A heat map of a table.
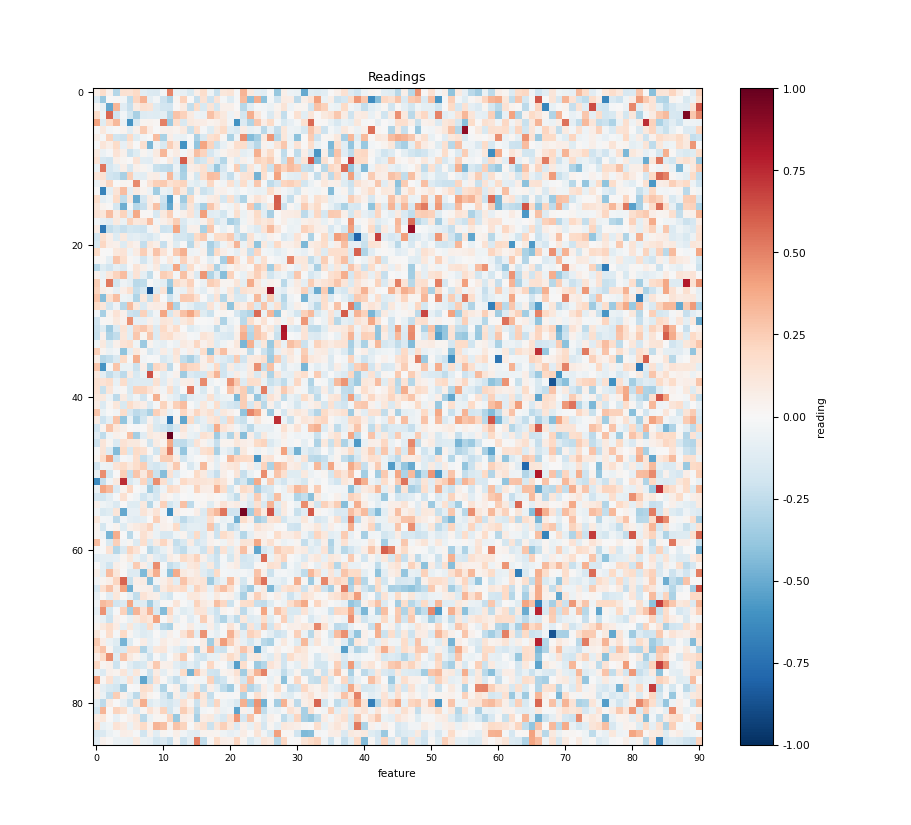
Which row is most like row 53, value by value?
84
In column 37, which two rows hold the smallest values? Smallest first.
73, 54
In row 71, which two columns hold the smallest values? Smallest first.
68, 77
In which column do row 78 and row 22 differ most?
83
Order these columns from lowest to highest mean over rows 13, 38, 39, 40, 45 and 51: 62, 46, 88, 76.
88, 76, 62, 46
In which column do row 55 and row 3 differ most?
22
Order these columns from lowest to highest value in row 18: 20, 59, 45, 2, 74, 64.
2, 64, 20, 59, 74, 45
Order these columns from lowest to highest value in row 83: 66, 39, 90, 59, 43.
43, 59, 66, 90, 39
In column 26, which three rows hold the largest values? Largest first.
26, 55, 6
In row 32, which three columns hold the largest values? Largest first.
28, 85, 47
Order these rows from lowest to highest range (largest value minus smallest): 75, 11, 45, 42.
42, 11, 75, 45
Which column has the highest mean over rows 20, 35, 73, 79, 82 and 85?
21
